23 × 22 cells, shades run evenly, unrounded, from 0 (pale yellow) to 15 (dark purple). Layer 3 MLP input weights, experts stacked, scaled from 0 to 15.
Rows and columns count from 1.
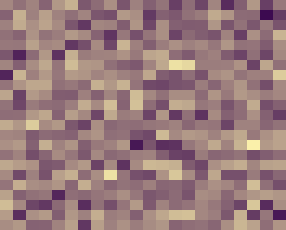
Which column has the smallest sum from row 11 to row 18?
9
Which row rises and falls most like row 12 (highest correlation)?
1
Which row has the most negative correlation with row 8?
22
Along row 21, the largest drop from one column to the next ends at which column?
20
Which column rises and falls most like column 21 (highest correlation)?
19
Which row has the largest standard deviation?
15
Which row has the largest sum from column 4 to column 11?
21
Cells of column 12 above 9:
11
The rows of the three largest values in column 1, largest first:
8, 6, 2
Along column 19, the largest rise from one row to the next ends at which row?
18
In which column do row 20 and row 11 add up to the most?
5
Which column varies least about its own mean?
17
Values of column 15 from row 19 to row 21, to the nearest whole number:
10 10 8
